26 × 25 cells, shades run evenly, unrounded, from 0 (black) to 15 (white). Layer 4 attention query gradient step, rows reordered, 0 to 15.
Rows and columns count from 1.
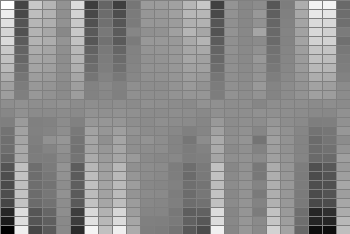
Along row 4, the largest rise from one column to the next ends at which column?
3
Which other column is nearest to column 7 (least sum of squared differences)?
9
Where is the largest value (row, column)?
1, 1
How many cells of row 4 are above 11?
4
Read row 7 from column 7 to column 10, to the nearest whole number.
6 7 6 8
